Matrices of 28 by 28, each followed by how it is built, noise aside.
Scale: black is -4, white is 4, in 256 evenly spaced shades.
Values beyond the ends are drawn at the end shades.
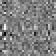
low rank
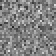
repeating columns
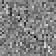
banded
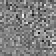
upper triangular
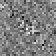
banded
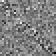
banded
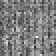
blocks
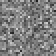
blocks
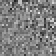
upper triangular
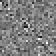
banded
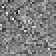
banded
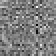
low rank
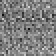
repeating columns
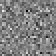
low rank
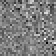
upper triangular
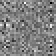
low rank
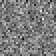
repeating columns
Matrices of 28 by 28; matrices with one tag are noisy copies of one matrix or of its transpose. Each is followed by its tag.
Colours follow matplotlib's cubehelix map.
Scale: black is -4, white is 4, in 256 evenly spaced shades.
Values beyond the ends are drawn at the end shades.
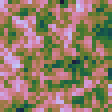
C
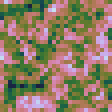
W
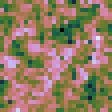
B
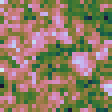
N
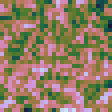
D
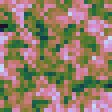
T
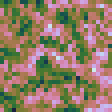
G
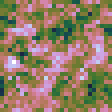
B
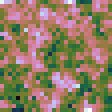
N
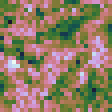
B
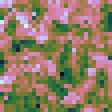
C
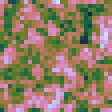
W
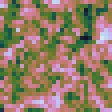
W
